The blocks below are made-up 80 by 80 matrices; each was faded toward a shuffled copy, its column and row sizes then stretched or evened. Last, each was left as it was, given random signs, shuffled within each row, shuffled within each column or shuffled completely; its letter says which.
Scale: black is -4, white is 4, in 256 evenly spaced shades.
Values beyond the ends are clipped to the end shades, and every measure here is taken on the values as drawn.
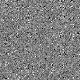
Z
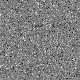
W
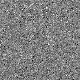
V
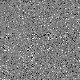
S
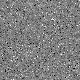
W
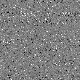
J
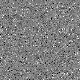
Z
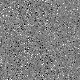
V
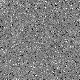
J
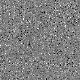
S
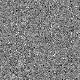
V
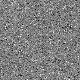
V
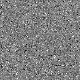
S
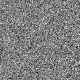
V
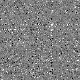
Z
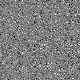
S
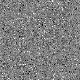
Z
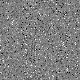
V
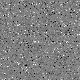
J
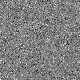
W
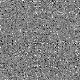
Z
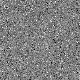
V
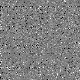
S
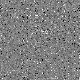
S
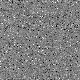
J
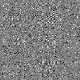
Z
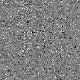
Z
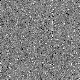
V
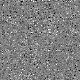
Z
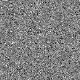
S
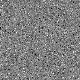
V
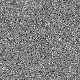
J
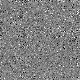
S
